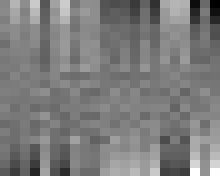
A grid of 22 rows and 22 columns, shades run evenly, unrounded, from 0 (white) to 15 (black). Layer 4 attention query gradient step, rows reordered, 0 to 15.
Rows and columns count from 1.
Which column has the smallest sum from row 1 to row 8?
7
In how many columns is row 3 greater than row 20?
11
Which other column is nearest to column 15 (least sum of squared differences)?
13
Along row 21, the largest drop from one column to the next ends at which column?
20
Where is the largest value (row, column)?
1, 22
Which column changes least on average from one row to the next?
3
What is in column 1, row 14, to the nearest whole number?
7
